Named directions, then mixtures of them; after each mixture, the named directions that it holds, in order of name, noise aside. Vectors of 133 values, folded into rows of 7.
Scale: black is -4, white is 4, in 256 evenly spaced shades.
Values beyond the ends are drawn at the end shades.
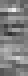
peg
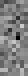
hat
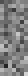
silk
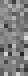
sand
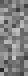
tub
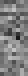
hat, peg.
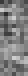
peg, silk, tub.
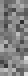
silk.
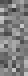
hat, silk, tub.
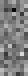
peg, sand, silk.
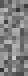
tub.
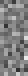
sand, silk.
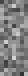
silk, tub.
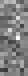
hat.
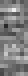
peg, sand.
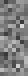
hat, silk.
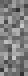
tub.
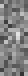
hat, silk, tub.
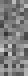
sand, silk.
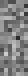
hat, sand, tub.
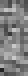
peg, tub.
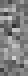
hat, peg, tub.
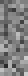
silk.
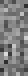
sand, tub.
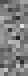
hat, peg, tub.
